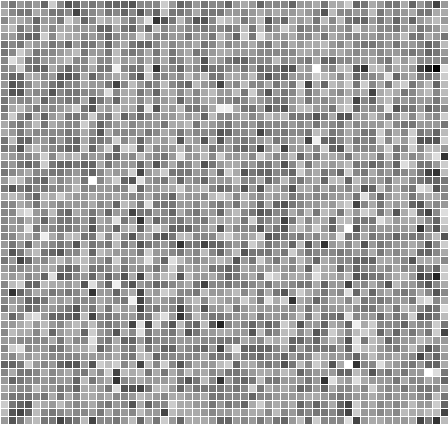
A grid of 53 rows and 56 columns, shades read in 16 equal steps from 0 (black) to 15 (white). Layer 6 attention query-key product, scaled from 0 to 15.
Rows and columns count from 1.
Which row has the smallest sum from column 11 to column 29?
31
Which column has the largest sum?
56
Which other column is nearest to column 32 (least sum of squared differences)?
24
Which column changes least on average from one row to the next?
1
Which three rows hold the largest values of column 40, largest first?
9, 18, 35
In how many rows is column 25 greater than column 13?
26
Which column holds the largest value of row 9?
40
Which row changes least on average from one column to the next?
50
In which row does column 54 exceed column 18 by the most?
38
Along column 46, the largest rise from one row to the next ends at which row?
25
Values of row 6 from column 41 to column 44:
11 9 8 10
